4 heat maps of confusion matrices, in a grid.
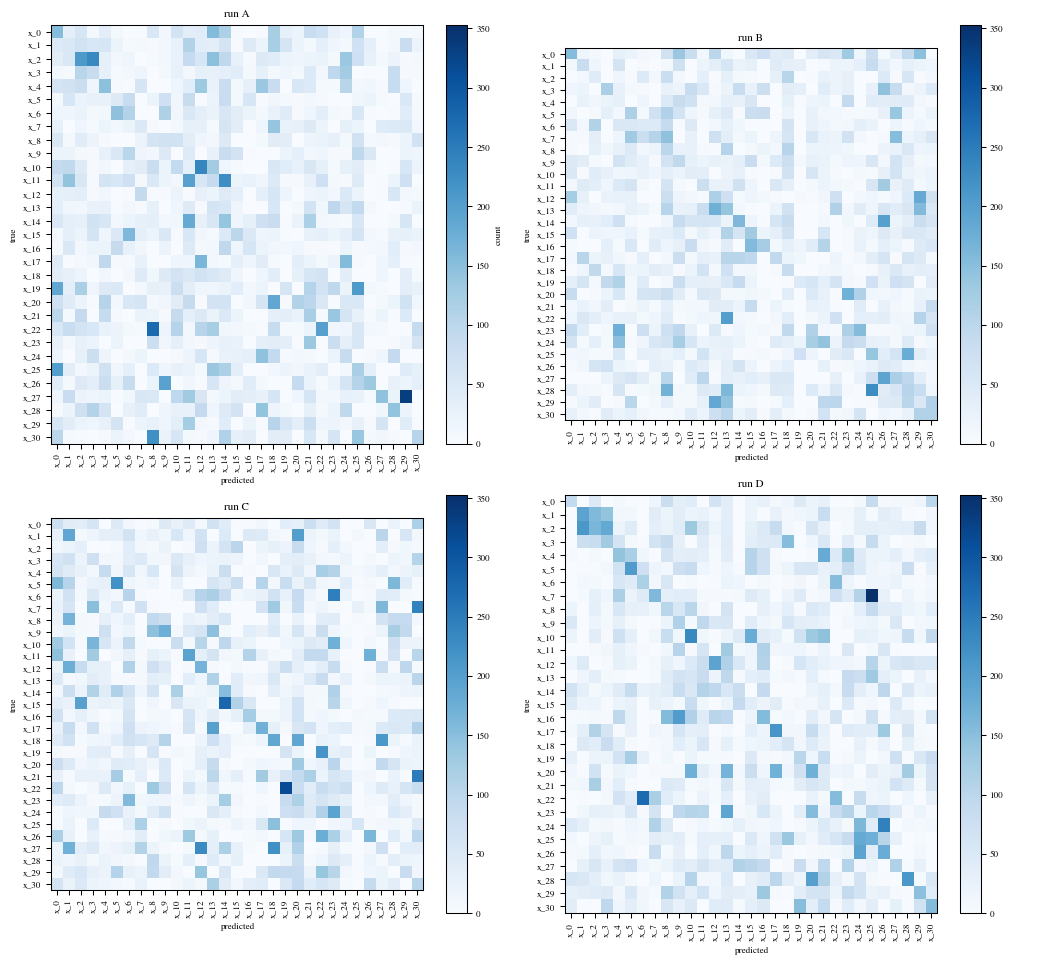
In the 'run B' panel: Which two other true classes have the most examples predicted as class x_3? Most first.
x_19, x_26
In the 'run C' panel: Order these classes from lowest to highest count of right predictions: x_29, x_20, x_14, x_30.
x_29, x_30, x_20, x_14
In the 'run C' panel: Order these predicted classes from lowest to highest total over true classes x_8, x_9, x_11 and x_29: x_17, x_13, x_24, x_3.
x_24, x_17, x_3, x_13
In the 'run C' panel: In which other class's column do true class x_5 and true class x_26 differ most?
x_22
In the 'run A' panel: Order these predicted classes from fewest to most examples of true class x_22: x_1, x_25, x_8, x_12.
x_25, x_1, x_12, x_8
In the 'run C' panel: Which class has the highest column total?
x_20
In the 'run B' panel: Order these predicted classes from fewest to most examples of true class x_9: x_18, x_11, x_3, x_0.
x_3, x_11, x_0, x_18
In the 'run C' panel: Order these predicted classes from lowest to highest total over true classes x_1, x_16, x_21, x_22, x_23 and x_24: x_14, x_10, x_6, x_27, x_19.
x_10, x_27, x_14, x_6, x_19
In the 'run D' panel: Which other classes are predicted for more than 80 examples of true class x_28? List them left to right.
x_10, x_17, x_20, x_21
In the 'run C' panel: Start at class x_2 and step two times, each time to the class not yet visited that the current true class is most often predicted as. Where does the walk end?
x_14
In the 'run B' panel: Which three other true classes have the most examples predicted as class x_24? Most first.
x_23, x_20, x_30
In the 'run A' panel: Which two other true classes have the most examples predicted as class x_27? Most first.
x_29, x_7
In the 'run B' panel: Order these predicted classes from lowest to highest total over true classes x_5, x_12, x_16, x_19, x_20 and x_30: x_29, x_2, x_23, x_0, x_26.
x_2, x_26, x_23, x_0, x_29
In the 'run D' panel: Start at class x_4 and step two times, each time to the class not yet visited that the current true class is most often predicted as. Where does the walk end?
x_2
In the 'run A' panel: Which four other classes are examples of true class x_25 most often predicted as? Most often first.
x_0, x_13, x_14, x_4
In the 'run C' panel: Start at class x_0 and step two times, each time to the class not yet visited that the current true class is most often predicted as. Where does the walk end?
x_13
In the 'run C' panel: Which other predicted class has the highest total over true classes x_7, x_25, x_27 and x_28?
x_18
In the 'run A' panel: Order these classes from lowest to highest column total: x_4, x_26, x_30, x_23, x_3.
x_26, x_30, x_23, x_3, x_4
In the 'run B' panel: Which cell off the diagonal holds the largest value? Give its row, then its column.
x_28, x_25
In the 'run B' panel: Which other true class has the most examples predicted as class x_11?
x_27
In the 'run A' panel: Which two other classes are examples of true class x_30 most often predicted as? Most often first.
x_8, x_25
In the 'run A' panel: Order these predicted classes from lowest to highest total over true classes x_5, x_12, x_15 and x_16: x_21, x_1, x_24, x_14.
x_21, x_24, x_1, x_14
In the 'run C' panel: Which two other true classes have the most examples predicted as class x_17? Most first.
x_21, x_5
